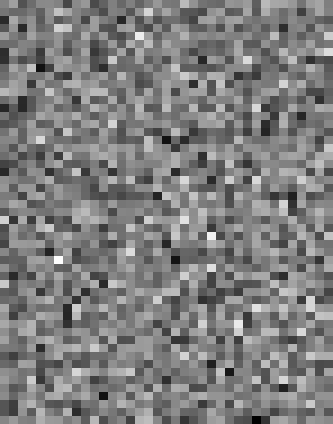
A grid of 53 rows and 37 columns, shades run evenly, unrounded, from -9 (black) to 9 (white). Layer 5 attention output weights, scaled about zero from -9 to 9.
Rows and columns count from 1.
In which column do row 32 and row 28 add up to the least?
6
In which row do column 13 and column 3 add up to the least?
4
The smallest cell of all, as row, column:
53, 29
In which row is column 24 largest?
30
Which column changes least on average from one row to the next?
10
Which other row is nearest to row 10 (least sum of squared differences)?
34
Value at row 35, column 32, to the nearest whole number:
-6
